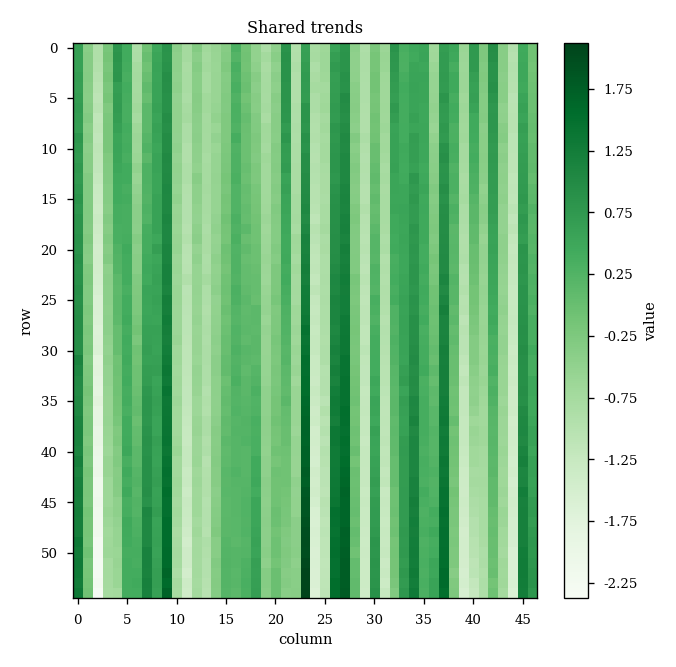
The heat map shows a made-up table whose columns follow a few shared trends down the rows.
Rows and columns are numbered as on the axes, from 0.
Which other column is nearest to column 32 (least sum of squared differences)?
21
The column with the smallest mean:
2
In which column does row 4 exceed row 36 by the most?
40
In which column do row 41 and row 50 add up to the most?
23
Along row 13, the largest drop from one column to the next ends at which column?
24
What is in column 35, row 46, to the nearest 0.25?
0.25
